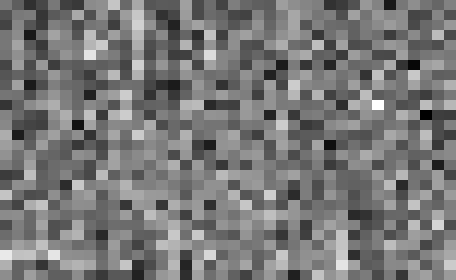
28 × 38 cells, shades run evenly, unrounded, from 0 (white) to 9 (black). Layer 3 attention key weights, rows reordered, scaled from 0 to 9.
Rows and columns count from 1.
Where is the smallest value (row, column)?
11, 32
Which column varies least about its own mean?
22
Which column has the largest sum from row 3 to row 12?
15
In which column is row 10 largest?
8
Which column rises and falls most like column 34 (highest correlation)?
6
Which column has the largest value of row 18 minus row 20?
1
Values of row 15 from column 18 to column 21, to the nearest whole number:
8 4 4 5
